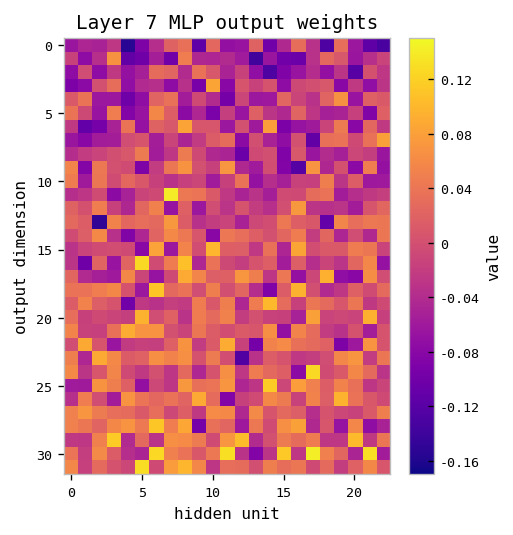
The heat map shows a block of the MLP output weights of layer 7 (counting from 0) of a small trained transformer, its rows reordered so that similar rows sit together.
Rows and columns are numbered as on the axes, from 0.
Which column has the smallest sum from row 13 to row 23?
19
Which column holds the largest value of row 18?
6
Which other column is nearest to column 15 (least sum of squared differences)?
1
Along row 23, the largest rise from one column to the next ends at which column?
2
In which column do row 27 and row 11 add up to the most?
7
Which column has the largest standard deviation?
5
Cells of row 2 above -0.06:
14
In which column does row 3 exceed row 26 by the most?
3
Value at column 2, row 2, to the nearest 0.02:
-0.08
